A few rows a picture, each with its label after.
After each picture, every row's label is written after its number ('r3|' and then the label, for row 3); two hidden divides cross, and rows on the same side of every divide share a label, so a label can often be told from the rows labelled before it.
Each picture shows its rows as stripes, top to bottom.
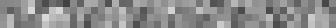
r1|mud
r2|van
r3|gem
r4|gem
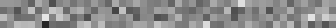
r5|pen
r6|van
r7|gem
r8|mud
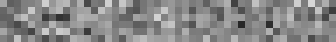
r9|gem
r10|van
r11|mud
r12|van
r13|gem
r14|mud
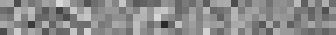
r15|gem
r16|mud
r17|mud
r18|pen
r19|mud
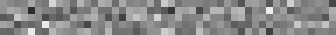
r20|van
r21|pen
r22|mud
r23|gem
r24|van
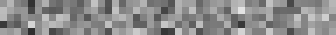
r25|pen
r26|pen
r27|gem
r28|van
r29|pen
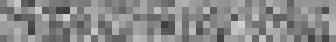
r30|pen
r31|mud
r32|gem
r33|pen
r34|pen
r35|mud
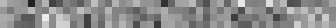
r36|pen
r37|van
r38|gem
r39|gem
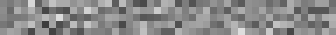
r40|van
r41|mud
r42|gem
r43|mud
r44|pen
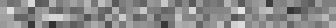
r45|van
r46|pen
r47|gem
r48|pen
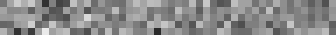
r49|mud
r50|pen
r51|mud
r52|van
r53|gem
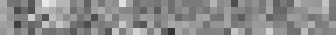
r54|gem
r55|gem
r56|van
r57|gem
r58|pen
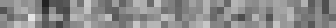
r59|mud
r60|mud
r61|van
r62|mud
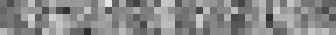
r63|van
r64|mud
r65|van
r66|van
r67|gem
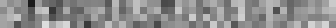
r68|pen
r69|pen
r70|pen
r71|gem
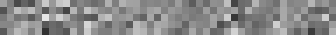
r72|gem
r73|mud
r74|gem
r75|mud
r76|mud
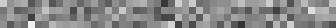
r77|pen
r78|gem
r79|pen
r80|van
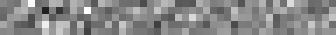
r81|van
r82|mud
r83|pen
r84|gem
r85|gem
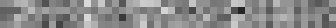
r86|mud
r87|van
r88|mud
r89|mud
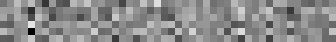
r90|mud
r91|pen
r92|pen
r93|van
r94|pen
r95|van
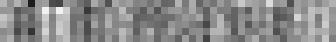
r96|pen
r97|gem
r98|gem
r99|gem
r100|gem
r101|gem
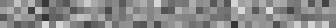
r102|mud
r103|pen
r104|mud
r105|gem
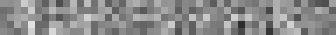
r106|mud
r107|van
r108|mud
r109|van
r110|van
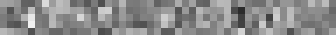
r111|gem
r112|van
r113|van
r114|van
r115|pen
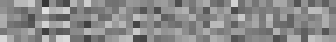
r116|mud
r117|gem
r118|pen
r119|gem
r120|mud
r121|gem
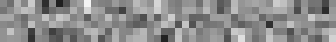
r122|mud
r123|mud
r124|gem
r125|van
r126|pen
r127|pen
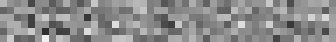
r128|pen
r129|mud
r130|gem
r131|pen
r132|mud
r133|gem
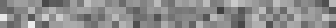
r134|mud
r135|van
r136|gem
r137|van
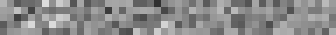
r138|gem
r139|pen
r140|gem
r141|van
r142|mud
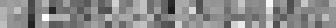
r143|pen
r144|pen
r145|gem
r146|pen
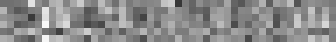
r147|van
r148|gem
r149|gem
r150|gem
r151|mud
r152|gem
